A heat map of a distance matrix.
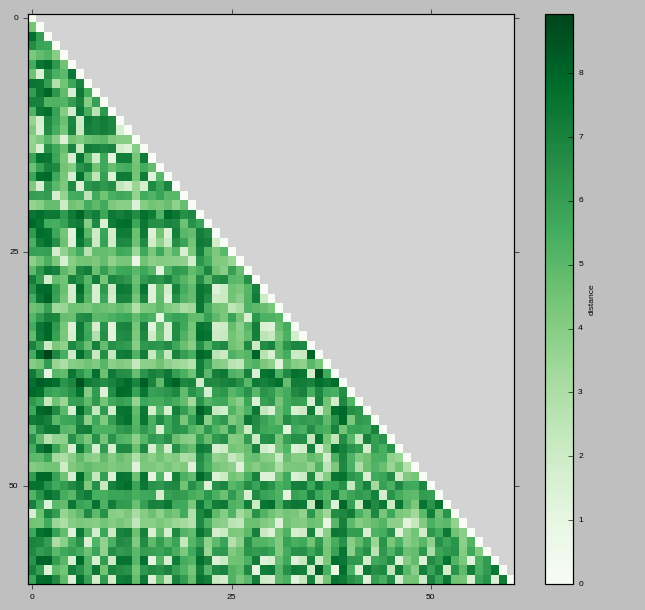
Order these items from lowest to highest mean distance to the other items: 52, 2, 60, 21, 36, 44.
60, 36, 44, 52, 2, 21
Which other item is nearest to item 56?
7
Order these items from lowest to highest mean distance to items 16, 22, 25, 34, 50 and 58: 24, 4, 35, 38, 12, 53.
24, 4, 53, 35, 38, 12
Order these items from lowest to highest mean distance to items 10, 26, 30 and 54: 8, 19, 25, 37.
37, 8, 25, 19
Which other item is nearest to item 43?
57
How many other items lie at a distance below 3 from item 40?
3
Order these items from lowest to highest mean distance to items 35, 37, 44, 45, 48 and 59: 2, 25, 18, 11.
2, 25, 18, 11
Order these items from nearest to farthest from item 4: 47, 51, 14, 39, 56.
47, 56, 14, 51, 39
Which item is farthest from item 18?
39
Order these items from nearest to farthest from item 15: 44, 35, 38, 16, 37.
37, 16, 44, 35, 38
